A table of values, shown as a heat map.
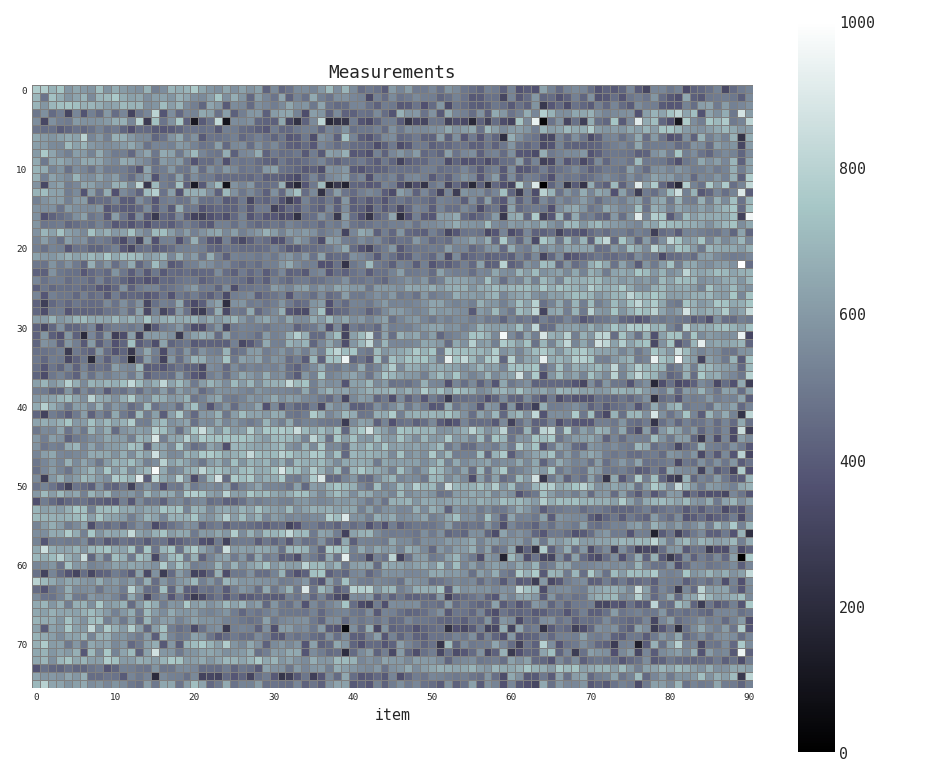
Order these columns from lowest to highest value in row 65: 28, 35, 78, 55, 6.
55, 35, 28, 6, 78
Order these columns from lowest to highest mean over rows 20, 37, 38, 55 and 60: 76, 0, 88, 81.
81, 0, 88, 76
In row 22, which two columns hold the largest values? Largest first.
89, 59
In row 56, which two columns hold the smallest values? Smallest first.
78, 90
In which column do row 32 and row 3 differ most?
84
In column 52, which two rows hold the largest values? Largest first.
34, 50
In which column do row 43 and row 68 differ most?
64
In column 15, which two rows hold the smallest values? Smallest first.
74, 16
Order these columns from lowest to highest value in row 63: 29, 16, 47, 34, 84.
47, 29, 16, 84, 34
